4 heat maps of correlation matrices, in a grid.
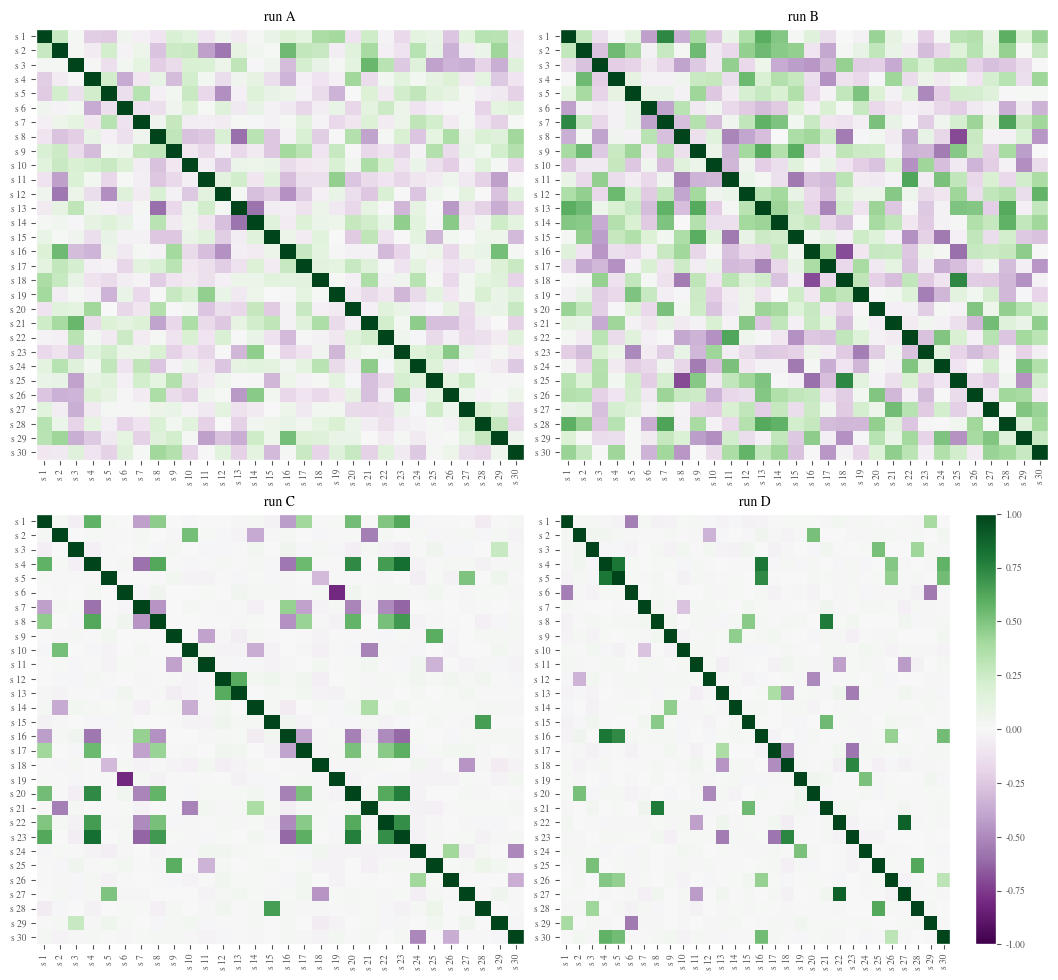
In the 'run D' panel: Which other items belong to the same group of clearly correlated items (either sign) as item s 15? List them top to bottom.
s 8, s 21
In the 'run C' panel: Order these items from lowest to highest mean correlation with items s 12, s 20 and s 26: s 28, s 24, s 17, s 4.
s 28, s 24, s 17, s 4
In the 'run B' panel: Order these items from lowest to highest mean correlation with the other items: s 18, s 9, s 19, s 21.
s 18, s 19, s 21, s 9
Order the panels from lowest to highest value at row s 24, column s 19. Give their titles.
run B, run A, run C, run D
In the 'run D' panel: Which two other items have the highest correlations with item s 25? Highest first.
s 28, s 3
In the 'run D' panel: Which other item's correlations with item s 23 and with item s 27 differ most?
s 22
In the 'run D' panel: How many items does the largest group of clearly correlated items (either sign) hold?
5
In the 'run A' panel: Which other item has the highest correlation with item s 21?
s 3
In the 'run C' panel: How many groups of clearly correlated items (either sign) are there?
9
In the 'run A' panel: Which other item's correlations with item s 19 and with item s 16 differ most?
s 11
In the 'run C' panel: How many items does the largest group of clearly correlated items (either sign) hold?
9
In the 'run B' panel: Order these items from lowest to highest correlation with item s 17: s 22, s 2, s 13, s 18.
s 13, s 2, s 22, s 18
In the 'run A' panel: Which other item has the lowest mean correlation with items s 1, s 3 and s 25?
s 26
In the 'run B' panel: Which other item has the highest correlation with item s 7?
s 1
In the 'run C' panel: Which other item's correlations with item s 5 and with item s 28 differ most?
s 15
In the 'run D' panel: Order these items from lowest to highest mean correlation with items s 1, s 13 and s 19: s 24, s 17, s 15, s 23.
s 23, s 15, s 17, s 24
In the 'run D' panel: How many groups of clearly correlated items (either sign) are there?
10
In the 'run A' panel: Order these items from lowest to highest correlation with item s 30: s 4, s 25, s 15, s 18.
s 15, s 18, s 4, s 25
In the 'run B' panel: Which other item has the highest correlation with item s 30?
s 12
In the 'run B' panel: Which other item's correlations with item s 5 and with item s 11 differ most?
s 15
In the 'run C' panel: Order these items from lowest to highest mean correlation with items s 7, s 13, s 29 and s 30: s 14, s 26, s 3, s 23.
s 23, s 26, s 14, s 3
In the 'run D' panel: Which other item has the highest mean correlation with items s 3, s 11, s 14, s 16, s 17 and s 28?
s 25
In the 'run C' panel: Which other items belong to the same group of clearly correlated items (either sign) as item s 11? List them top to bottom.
s 9, s 25
